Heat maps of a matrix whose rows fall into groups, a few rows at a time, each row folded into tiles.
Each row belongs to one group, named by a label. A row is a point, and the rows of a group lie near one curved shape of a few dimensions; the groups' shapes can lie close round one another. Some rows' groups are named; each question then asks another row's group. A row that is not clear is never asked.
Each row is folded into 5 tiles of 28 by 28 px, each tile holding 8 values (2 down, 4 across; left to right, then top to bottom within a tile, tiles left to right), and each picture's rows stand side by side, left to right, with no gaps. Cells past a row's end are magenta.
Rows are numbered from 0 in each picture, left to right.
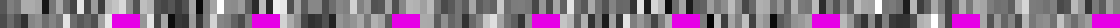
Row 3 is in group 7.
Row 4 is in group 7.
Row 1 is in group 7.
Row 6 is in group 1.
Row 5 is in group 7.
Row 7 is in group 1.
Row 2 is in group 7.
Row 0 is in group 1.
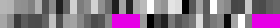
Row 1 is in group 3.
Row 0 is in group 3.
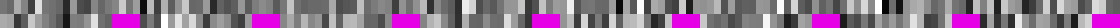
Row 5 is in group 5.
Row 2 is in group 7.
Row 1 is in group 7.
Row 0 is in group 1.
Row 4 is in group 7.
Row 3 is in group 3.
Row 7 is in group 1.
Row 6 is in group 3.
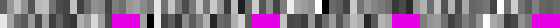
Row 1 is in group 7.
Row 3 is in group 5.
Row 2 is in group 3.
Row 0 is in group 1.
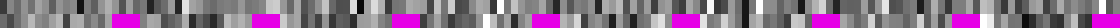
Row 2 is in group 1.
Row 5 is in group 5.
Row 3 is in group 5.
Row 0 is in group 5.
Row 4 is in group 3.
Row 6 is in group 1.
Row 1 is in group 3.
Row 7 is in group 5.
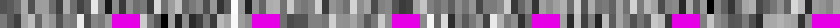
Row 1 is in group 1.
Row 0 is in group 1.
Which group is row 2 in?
3
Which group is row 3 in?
7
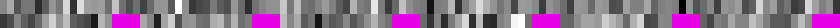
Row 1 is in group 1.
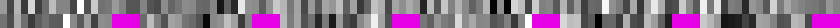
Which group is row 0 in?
5
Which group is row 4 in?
3
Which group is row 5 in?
7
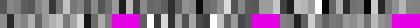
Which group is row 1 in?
7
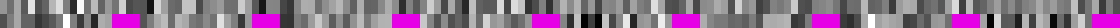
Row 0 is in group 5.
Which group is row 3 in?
7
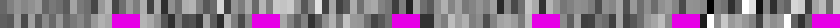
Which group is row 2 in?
3
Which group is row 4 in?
3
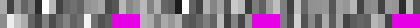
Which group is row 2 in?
7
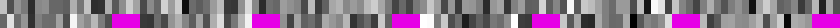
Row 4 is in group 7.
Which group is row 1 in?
3
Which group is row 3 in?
5
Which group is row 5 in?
5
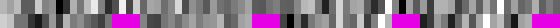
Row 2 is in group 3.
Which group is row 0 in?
3
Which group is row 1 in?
3
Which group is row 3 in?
5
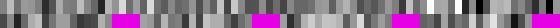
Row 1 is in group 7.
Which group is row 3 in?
3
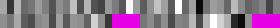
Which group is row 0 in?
7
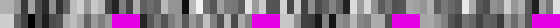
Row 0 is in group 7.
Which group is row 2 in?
7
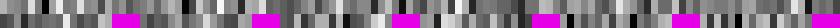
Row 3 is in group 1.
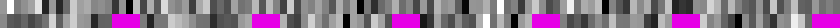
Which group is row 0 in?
3
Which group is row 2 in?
5
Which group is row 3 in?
5
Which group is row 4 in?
3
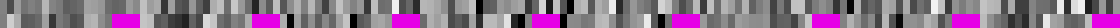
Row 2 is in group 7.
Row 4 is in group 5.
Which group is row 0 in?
3
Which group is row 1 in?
7
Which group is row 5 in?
7
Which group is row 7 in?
7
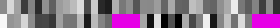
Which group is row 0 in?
5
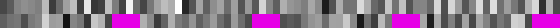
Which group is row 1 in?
1
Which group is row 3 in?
7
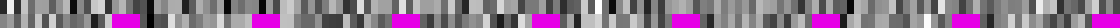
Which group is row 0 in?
7
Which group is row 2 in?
5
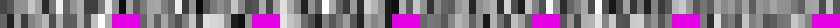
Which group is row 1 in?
3
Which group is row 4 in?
1
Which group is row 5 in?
7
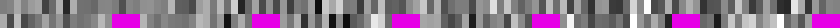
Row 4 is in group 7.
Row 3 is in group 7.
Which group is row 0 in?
3
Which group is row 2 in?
3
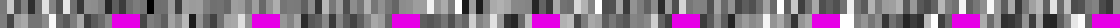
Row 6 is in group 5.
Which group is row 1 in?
3
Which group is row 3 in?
3
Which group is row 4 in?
1
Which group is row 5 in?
5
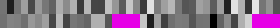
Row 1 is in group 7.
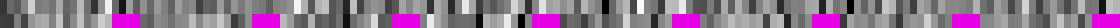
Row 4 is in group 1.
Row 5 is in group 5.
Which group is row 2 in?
1
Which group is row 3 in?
3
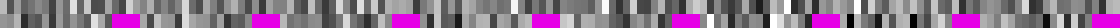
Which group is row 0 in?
7
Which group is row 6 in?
7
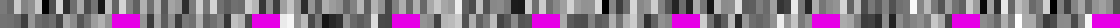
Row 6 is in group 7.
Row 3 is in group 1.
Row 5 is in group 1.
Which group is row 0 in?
1
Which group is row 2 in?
5
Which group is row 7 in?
7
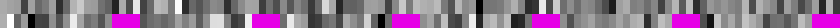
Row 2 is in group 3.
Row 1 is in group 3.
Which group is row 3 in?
3
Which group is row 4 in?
5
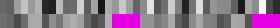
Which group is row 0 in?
1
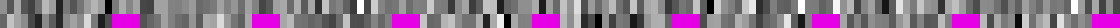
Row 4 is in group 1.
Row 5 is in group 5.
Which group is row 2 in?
5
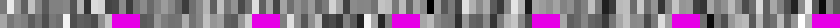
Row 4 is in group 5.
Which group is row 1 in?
5
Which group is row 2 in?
5
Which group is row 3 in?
3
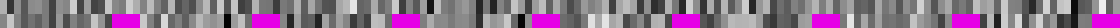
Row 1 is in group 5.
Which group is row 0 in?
7
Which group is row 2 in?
7
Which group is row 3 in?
3
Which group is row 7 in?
1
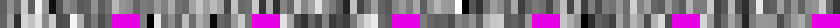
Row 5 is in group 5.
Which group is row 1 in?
7
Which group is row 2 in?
1
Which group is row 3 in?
3
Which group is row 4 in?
7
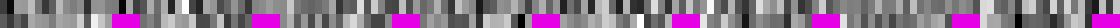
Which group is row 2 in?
7
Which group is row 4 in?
1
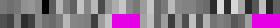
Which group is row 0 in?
1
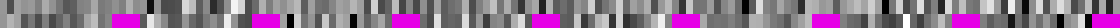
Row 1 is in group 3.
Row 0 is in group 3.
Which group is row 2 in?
7
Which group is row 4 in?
3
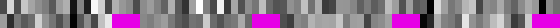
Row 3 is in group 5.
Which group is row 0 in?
7
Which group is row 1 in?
5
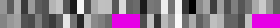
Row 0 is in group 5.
